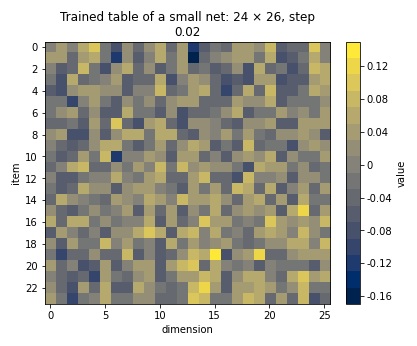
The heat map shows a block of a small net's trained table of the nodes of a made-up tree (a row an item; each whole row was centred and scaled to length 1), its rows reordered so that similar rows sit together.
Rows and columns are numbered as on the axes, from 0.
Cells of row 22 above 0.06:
3
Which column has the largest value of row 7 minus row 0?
6
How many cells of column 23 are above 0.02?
12
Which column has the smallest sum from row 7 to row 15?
2
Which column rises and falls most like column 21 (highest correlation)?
16
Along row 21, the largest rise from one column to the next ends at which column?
5
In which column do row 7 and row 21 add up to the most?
23
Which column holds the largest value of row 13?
17
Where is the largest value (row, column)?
19, 15
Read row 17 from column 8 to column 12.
0.06 0.1 0.06 -0.06 0.06
